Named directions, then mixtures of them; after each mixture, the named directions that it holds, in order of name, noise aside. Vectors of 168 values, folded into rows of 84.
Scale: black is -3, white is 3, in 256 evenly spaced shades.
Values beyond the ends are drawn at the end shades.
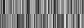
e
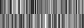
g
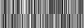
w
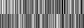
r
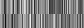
w.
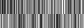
r.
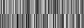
e, r.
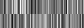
g, w.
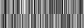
w.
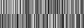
e, r.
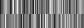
g, w.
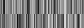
e.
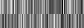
r, w.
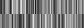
e, g.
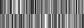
g.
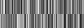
e.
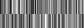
g.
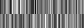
g.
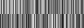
e, r.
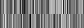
w.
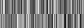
e.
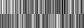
r.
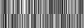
w.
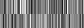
g, w.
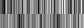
e, r.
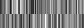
g.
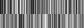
g, r.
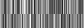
w.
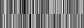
w.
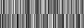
e, r.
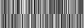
w.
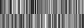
g.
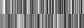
e, r.
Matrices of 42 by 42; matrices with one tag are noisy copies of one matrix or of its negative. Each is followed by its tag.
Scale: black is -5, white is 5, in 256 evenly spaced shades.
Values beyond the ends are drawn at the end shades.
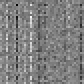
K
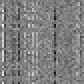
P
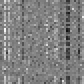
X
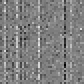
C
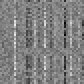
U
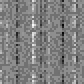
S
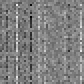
K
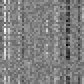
X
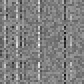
C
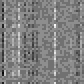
P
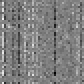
P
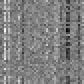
X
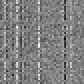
C
